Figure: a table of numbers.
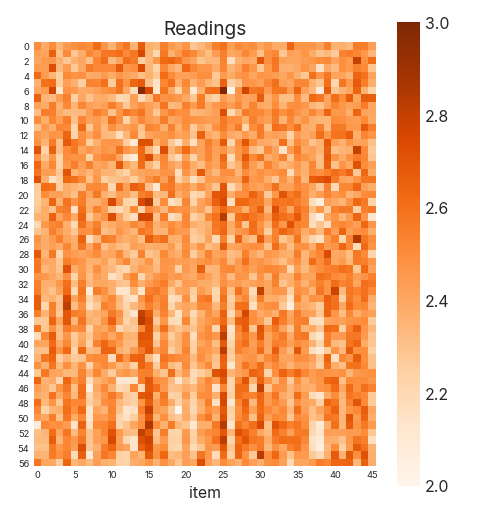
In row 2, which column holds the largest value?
43
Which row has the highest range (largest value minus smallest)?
6
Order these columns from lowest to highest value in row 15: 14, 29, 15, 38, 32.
38, 32, 29, 14, 15
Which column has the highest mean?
25
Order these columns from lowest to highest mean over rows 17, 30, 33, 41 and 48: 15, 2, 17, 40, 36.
36, 2, 17, 15, 40
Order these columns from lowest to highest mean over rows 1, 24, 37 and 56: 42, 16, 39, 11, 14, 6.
16, 39, 11, 6, 42, 14
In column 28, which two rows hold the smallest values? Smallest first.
11, 24
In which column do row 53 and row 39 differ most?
10
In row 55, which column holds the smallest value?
7
